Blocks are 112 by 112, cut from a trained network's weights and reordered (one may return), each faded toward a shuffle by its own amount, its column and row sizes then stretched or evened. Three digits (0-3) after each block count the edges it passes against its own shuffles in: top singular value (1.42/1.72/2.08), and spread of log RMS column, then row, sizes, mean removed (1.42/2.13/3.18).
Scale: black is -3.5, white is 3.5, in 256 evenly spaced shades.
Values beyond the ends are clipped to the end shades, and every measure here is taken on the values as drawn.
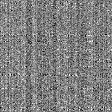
3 0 2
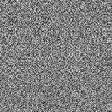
3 1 1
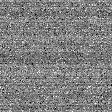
2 0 0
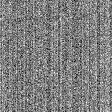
3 0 0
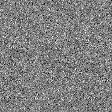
0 0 1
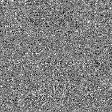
0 0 2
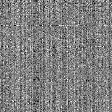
3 0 2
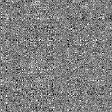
2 2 2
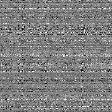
3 2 3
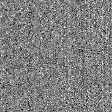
0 1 0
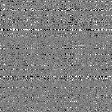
2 2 3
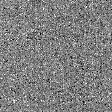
0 0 1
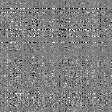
2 2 3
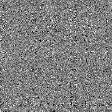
0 2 2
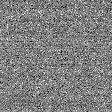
0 0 0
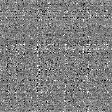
1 2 2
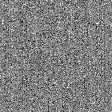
0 1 0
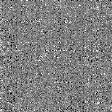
0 2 2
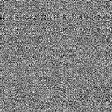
3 1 2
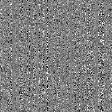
0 3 1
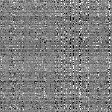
3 3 1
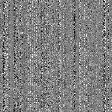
2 3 0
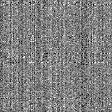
3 1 2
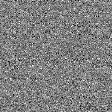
1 1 2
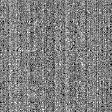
3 1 2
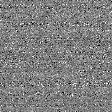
0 0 2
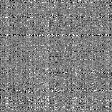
2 1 3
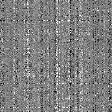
3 3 2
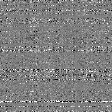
1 1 3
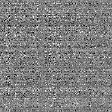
2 2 2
